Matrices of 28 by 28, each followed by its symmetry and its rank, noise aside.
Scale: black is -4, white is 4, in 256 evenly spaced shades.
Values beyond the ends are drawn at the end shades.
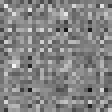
symmetric, rank four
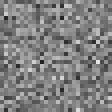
no symmetry, rank five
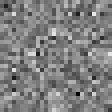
symmetric, rank six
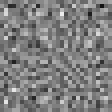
antisymmetric, rank four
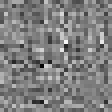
antisymmetric, rank six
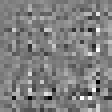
antisymmetric, rank four
